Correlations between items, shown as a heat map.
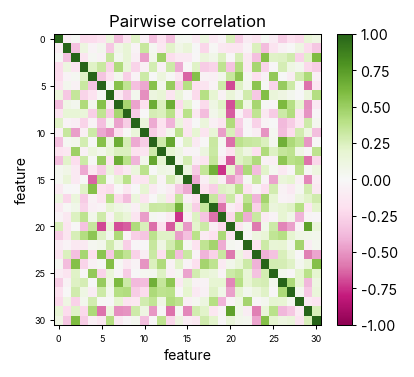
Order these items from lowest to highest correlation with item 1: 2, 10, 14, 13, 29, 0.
2, 29, 0, 14, 13, 10
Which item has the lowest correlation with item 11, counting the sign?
20
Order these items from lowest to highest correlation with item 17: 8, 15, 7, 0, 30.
8, 7, 15, 0, 30
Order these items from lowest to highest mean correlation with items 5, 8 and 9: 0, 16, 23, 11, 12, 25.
25, 16, 0, 12, 11, 23
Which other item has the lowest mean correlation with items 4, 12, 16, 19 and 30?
15
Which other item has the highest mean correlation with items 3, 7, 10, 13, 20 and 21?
4
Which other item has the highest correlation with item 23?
5
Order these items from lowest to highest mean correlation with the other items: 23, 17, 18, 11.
23, 17, 18, 11
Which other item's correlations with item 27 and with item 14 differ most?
19
